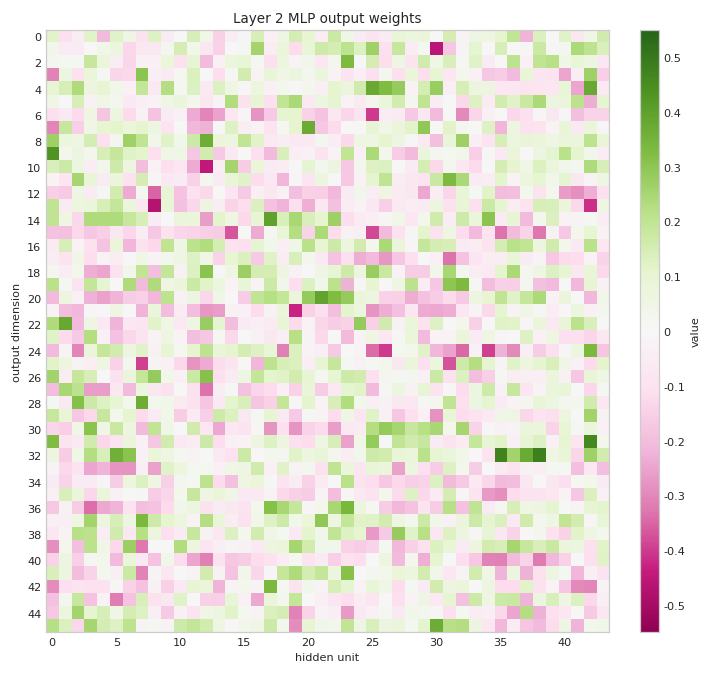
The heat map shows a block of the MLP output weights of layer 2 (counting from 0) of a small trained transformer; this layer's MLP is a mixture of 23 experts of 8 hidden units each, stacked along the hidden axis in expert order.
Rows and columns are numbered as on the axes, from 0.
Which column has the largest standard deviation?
12
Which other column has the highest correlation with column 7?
2
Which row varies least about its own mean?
37
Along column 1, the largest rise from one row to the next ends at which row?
22
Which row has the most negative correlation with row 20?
30
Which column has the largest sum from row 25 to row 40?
42
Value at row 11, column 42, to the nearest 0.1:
0
